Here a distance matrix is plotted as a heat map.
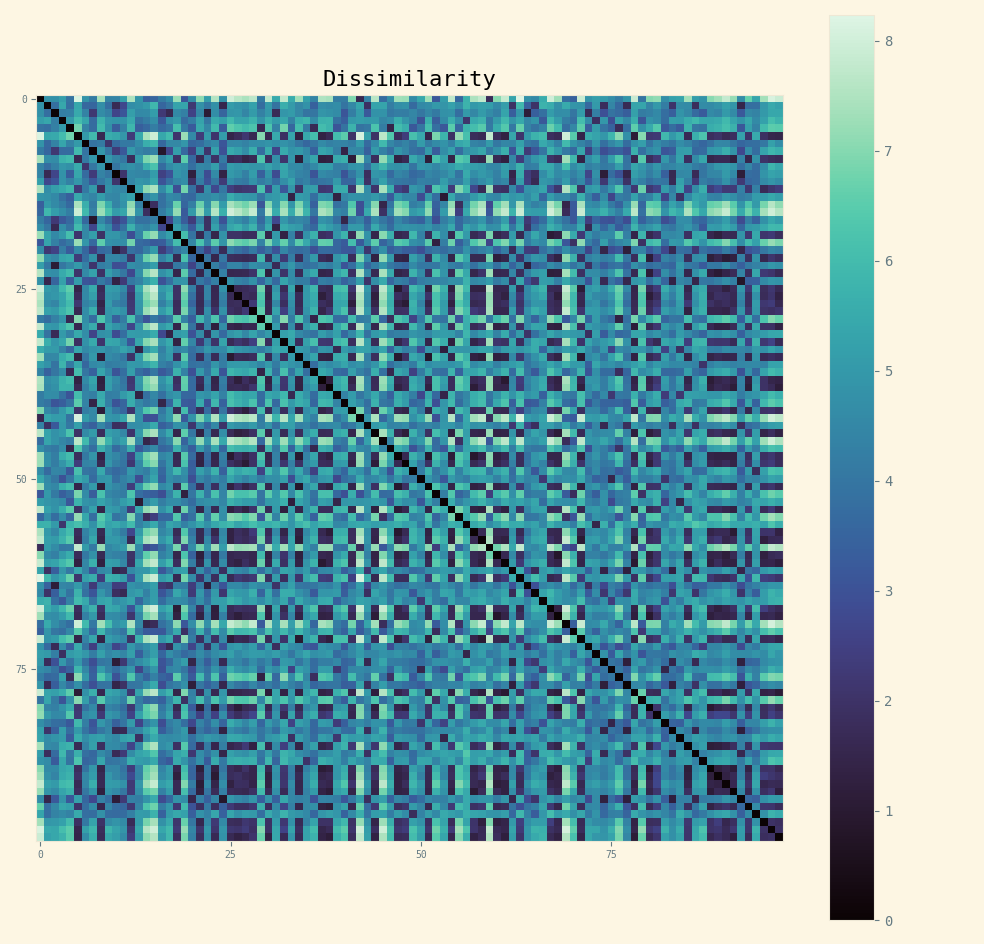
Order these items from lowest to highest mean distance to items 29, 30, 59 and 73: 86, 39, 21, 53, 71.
39, 53, 21, 86, 71
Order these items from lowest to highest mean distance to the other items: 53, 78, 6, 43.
78, 43, 6, 53
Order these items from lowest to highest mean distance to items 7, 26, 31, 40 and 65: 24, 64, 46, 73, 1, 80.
64, 24, 1, 80, 46, 73
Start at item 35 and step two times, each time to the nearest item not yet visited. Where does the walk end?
72
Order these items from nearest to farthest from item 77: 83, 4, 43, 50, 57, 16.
83, 43, 16, 50, 4, 57
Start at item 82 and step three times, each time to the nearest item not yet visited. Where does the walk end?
66
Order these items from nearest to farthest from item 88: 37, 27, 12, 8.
37, 8, 27, 12
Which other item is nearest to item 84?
53
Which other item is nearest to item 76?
29
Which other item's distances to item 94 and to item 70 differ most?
19
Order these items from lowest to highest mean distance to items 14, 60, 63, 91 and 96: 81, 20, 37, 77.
37, 81, 20, 77
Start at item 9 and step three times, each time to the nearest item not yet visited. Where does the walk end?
92
